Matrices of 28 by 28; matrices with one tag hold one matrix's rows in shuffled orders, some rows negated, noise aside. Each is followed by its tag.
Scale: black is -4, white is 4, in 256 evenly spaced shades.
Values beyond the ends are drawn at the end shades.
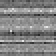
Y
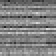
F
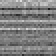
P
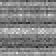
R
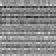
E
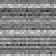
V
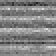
F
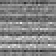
P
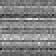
E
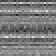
R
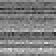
Y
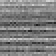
F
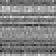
E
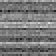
P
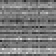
P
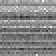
R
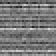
P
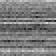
F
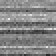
F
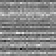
V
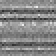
E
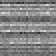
V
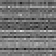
R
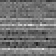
F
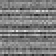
R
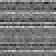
Y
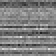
P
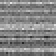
Y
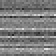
Y
